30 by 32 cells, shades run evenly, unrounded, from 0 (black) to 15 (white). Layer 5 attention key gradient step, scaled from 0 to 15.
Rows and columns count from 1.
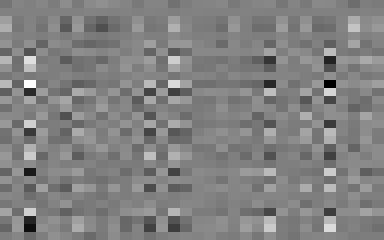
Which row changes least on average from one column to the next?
2
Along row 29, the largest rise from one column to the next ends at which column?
4
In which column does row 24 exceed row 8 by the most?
28
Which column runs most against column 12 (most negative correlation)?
6
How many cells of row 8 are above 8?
14
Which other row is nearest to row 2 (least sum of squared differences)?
5
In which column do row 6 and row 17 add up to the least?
3
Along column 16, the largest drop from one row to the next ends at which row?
12
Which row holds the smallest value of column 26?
13
